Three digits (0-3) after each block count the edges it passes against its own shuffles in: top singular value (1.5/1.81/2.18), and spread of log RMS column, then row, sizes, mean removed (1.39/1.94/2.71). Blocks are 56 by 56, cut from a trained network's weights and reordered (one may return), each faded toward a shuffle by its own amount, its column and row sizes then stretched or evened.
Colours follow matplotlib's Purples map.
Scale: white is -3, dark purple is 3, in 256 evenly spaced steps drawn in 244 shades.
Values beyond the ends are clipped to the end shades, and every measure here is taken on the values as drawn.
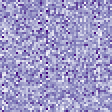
0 2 0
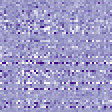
0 2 3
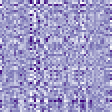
3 3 1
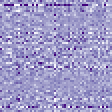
2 1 3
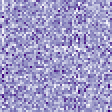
2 2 0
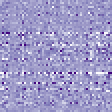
1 2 3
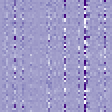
3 3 0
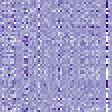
3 3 1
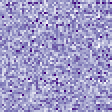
0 1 1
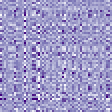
3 3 2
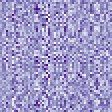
3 3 0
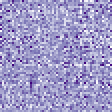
1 2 2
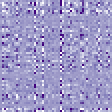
3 3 3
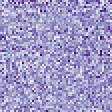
0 1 2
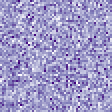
0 1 0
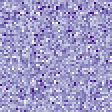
0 0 1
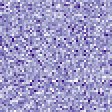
1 0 1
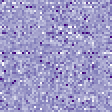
1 1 2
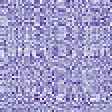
3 1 2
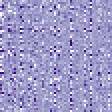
2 3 1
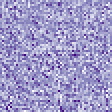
0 1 1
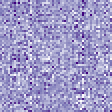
2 2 1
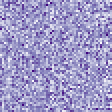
0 2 0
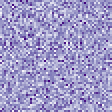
2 0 0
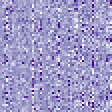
1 3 0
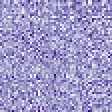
2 2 1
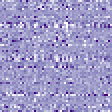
2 1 3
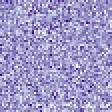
0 0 1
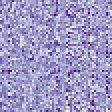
0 3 1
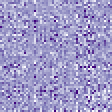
0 3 2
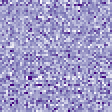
1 2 2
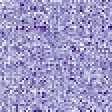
1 1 2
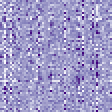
2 3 1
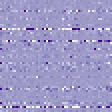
3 1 3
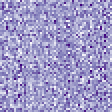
1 2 0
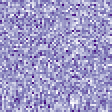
1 1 0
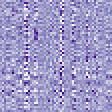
3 3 1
